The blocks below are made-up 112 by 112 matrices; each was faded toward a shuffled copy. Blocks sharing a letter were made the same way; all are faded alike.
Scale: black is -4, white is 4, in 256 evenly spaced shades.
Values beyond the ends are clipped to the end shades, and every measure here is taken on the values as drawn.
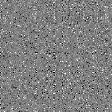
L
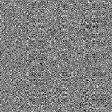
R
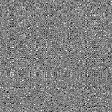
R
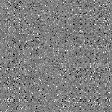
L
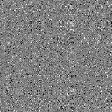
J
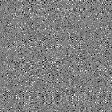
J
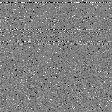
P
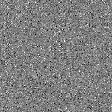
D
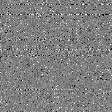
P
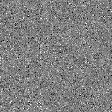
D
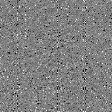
L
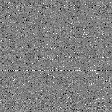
P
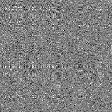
R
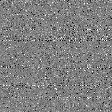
P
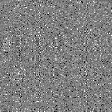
J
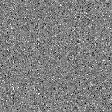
D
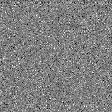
D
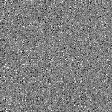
D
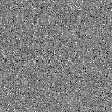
D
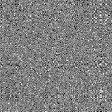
R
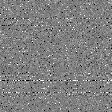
P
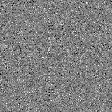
D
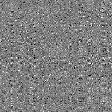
J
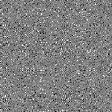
J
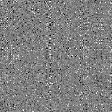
L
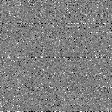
P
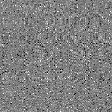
J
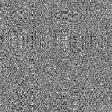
R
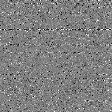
P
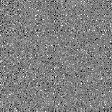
J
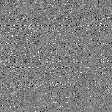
P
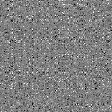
J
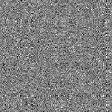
R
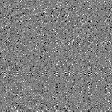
J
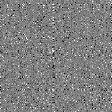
L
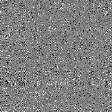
L
